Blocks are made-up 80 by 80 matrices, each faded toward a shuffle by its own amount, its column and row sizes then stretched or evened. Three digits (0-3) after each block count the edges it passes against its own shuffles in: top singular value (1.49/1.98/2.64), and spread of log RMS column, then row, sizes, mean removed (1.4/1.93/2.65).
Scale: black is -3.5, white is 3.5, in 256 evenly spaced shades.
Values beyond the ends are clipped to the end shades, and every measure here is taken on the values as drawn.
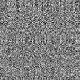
2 0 2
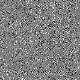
1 2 1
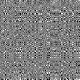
3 2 3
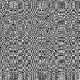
3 1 2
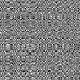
3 0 3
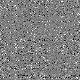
0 1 2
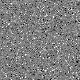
0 1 0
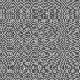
3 1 0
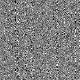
0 3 1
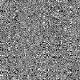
2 2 2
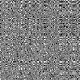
3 2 2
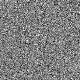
0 1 0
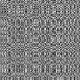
3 3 3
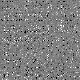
0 2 2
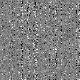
0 3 1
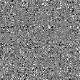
1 2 2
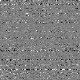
1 0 3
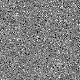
0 1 1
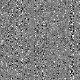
0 3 0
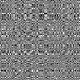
3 2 3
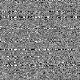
2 0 3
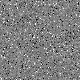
0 0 0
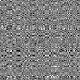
3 1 3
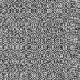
3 1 2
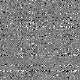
0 2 3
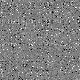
1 0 1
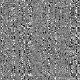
2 3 0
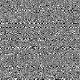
2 1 3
